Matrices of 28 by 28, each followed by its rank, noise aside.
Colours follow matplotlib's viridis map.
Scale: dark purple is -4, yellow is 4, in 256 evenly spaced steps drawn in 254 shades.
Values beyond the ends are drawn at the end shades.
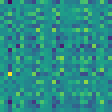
three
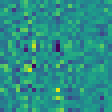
four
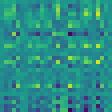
two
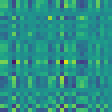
one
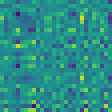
three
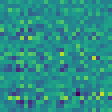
four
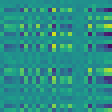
one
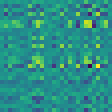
two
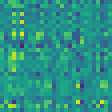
four
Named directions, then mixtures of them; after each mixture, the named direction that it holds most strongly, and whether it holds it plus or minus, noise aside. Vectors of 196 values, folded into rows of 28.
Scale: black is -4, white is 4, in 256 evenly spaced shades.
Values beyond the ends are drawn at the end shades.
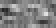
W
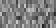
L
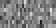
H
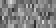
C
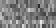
L, plus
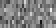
H, plus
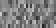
L, plus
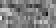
W, minus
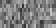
H, plus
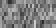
C, minus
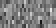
H, plus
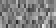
L, minus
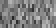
L, minus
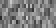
C, plus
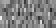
H, minus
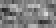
W, plus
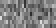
H, minus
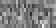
L, minus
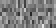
L, minus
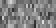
C, plus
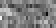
W, minus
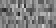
L, minus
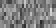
H, plus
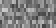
L, plus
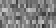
L, plus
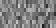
L, plus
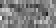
W, minus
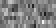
C, plus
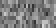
L, minus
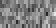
L, minus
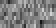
H, plus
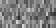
L, plus
